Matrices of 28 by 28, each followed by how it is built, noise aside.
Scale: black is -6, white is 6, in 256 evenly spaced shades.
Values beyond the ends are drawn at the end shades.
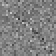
banded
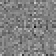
low rank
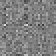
low rank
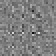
low rank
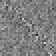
banded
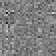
low rank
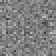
low rank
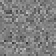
low rank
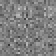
low rank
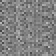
repeating rows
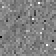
sparse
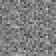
repeating rows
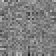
low rank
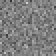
repeating rows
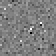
sparse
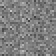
repeating rows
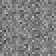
repeating rows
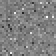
sparse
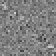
banded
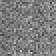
repeating rows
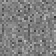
low rank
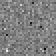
sparse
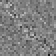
banded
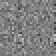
low rank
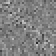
banded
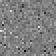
sparse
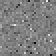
sparse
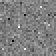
sparse
